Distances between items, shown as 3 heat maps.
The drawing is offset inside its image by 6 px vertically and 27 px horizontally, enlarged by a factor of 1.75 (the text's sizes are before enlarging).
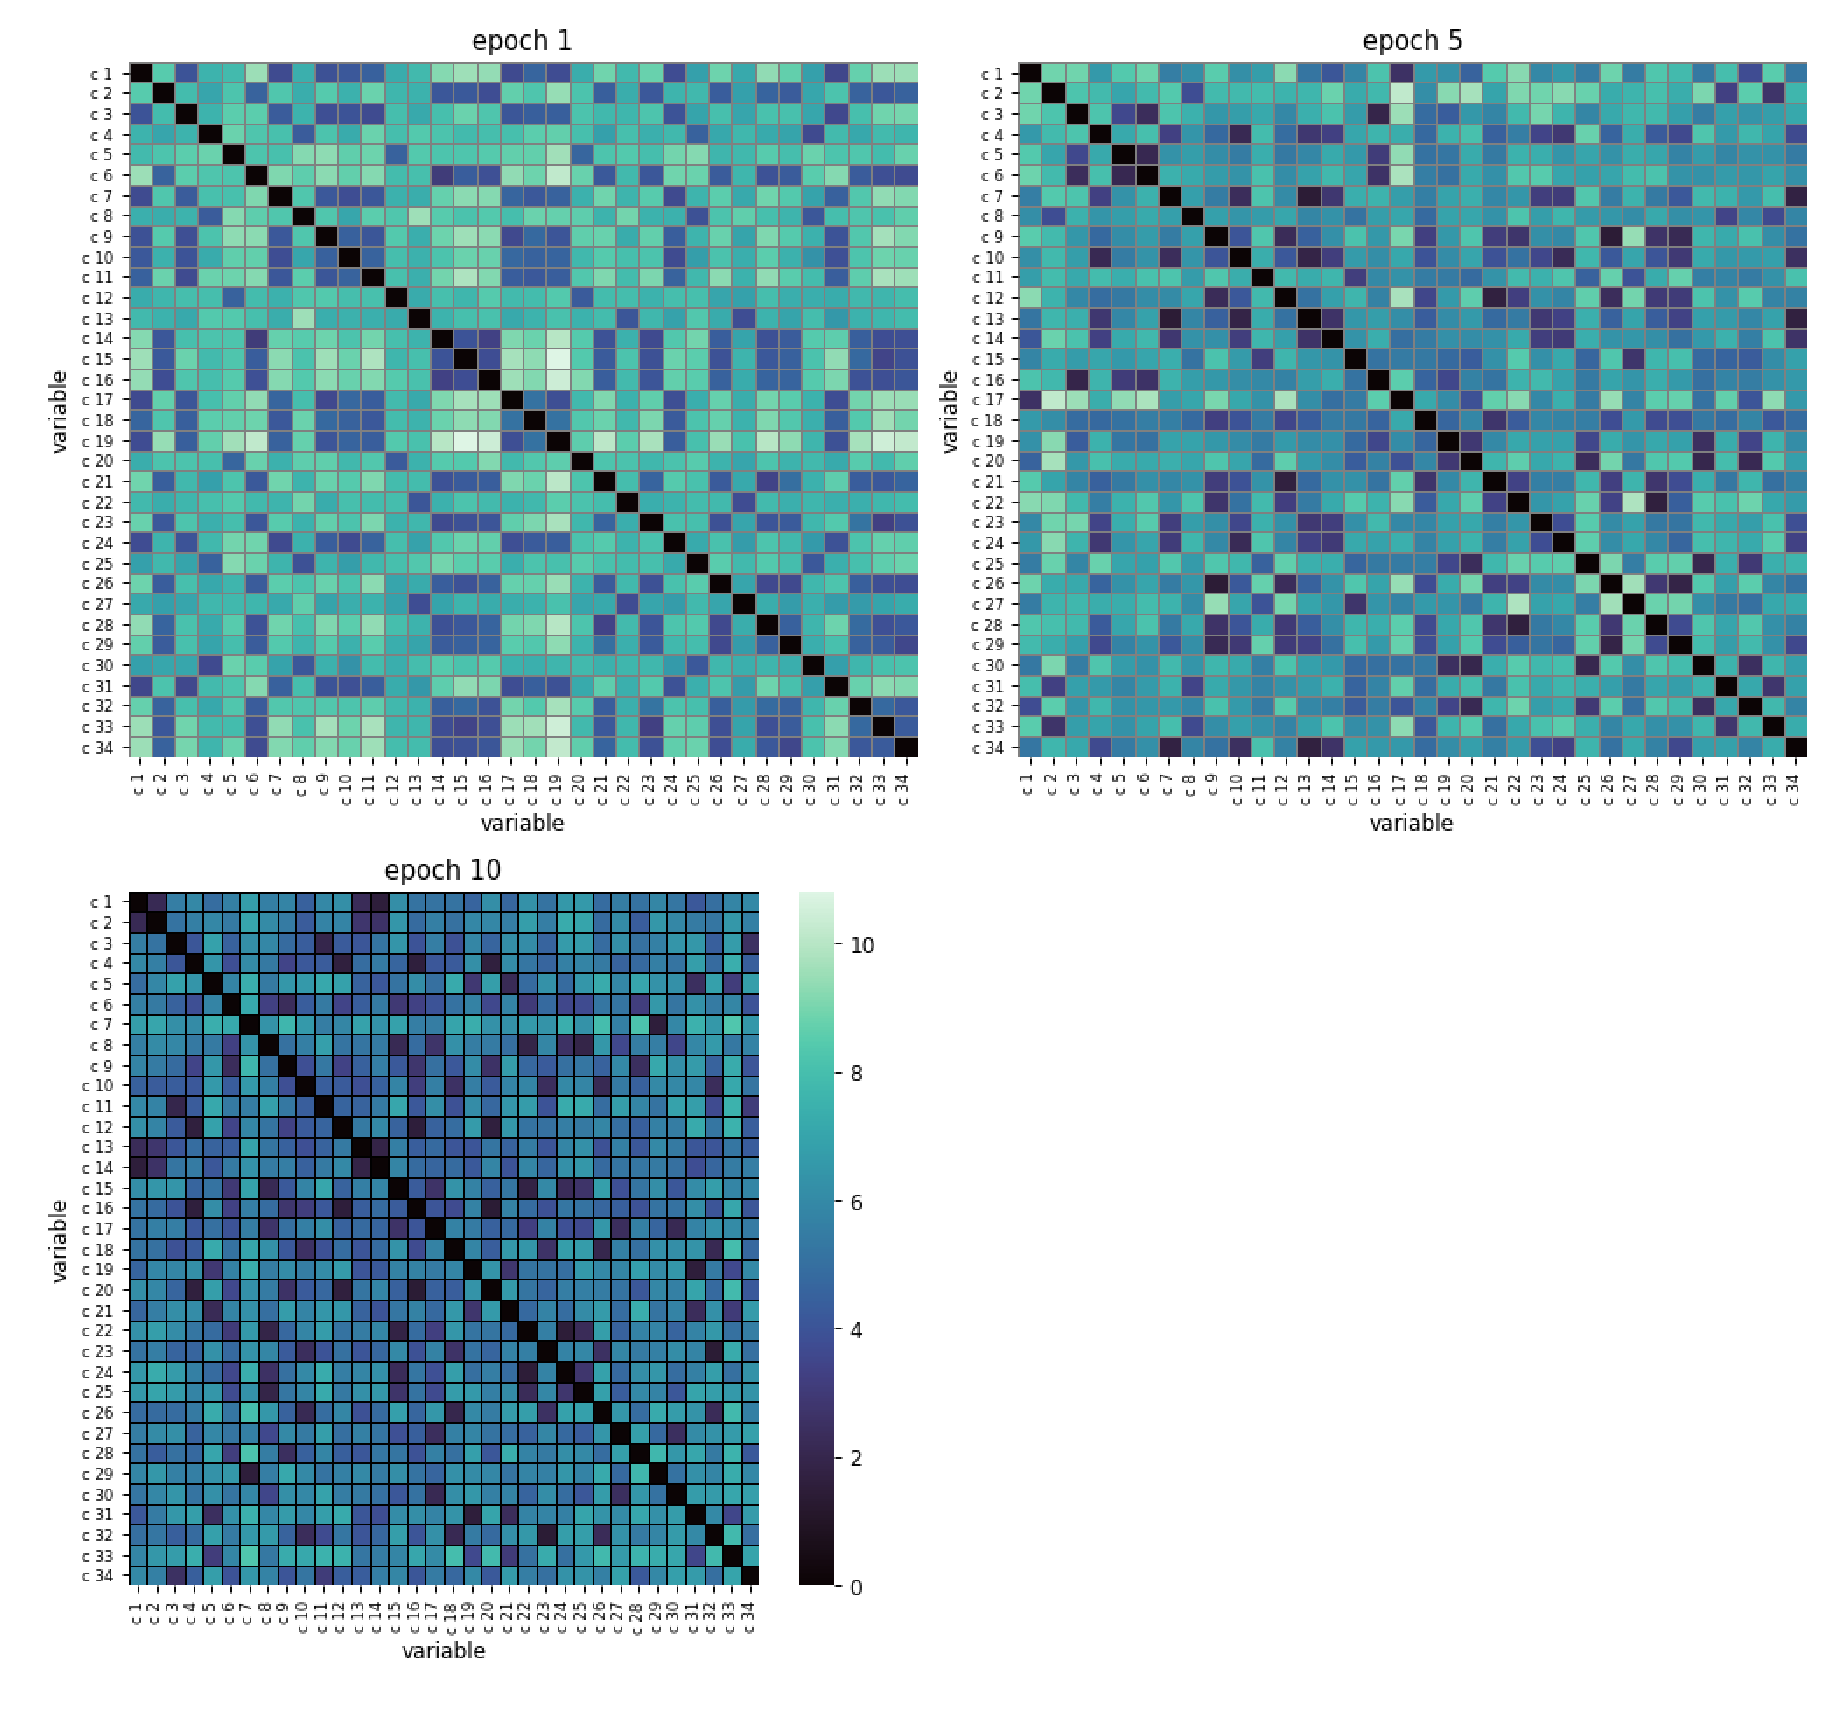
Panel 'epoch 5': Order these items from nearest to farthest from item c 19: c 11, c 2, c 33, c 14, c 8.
c 11, c 14, c 8, c 33, c 2
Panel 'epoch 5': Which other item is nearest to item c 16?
c 3
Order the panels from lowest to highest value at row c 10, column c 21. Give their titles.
epoch 5, epoch 10, epoch 1
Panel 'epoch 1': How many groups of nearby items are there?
5
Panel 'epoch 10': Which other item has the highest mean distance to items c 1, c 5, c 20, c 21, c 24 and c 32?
c 7
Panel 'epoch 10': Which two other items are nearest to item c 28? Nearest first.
c 9, c 6
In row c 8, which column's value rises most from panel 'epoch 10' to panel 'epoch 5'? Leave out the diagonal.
c 22
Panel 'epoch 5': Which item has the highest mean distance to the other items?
c 2
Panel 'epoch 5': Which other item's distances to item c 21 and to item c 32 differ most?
c 12
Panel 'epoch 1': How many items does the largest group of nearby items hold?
13
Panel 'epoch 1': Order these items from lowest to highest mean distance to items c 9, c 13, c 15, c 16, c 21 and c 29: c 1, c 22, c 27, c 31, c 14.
c 14, c 27, c 22, c 31, c 1
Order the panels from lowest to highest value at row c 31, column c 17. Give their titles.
epoch 1, epoch 10, epoch 5
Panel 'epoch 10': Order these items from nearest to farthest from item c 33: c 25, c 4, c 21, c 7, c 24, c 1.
c 21, c 24, c 1, c 25, c 4, c 7
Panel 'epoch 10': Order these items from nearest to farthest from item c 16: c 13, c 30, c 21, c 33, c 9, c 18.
c 9, c 18, c 13, c 30, c 21, c 33
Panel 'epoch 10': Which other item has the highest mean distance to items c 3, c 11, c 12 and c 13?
c 33
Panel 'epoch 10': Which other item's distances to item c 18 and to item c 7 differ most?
c 26
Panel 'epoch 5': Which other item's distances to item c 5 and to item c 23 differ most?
c 6
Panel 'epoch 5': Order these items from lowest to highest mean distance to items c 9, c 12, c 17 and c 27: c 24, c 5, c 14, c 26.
c 26, c 14, c 24, c 5
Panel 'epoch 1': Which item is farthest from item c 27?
c 8
